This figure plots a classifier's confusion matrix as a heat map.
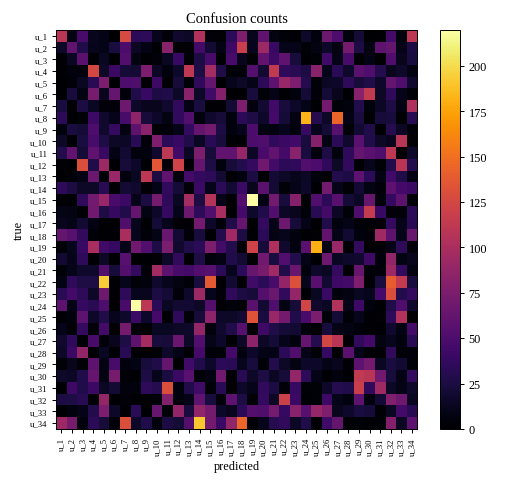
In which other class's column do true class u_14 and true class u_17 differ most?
u_22
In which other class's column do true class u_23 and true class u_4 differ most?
u_32
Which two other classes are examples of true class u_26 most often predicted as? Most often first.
u_14, u_7
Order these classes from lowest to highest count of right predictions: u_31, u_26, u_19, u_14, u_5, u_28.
u_26, u_14, u_28, u_5, u_31, u_19
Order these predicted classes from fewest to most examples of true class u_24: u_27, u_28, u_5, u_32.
u_28, u_32, u_5, u_27
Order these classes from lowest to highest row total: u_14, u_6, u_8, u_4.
u_14, u_6, u_8, u_4
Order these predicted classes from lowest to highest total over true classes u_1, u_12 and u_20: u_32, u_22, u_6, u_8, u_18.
u_6, u_8, u_22, u_18, u_32
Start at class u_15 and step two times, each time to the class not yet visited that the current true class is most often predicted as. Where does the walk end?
u_25
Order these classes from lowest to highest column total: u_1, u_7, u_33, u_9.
u_1, u_9, u_33, u_7
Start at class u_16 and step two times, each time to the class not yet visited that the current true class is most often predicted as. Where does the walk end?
u_29
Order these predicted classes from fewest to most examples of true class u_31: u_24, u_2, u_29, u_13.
u_24, u_13, u_2, u_29
